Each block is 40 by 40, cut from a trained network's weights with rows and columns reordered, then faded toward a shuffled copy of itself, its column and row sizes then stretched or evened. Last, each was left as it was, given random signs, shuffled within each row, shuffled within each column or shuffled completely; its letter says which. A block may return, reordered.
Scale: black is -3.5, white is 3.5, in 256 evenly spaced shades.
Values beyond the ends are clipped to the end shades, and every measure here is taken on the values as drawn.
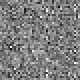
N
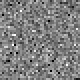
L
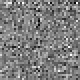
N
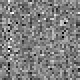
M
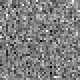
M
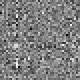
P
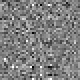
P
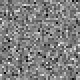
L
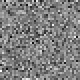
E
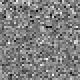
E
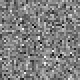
L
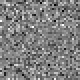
E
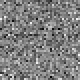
E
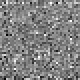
N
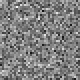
L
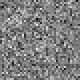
M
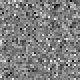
E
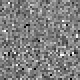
E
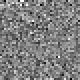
E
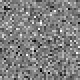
L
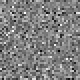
E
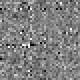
N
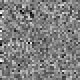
N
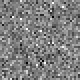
M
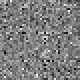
N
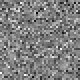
E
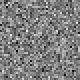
L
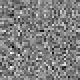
P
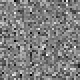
N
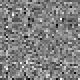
P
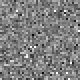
E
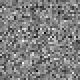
E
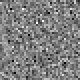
L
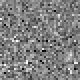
E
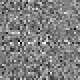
P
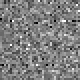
E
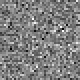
L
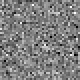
E
